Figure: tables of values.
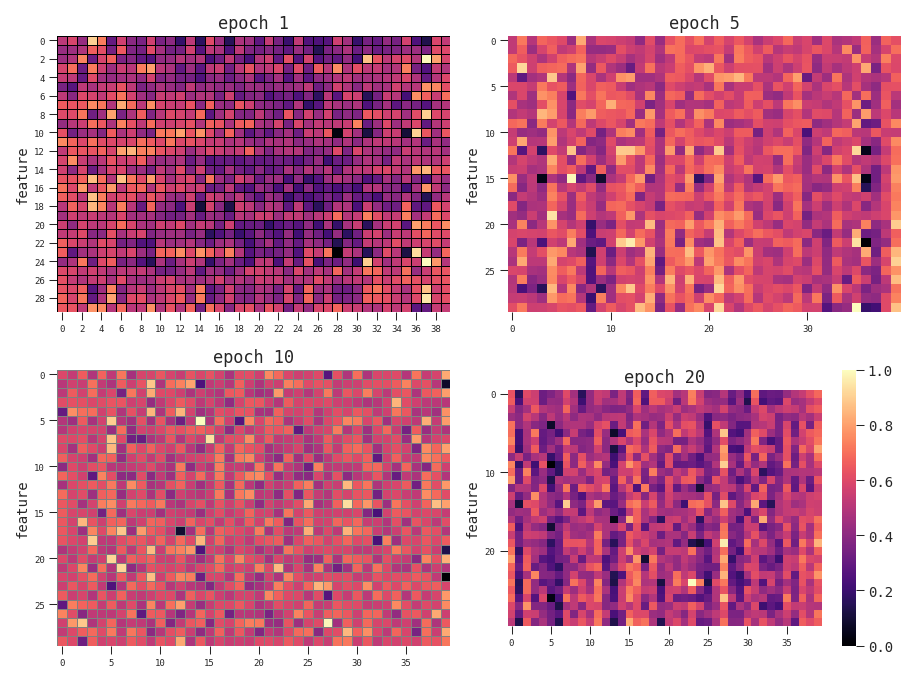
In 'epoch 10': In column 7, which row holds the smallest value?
7
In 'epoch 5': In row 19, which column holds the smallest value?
30
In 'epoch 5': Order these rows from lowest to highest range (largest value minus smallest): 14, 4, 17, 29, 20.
17, 14, 4, 20, 29
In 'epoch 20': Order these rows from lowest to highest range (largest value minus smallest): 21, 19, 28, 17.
28, 17, 21, 19
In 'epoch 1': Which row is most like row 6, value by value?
20
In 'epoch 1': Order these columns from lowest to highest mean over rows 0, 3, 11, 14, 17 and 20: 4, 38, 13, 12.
12, 13, 38, 4
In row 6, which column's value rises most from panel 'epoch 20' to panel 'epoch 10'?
33
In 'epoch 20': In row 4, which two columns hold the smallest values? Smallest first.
5, 25
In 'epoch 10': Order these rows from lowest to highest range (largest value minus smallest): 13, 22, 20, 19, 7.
13, 20, 7, 19, 22
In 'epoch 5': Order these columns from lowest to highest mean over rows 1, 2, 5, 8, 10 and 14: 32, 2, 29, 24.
2, 32, 29, 24
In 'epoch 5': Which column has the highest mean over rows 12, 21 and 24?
21
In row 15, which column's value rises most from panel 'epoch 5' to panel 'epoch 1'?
3
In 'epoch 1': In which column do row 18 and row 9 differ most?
30
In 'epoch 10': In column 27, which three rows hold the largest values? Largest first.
27, 23, 2
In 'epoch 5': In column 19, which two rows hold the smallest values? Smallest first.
15, 27
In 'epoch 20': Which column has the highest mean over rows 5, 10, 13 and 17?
27
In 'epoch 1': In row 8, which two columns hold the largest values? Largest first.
37, 5
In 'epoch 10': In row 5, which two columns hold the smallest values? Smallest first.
18, 12
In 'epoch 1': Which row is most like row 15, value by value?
7
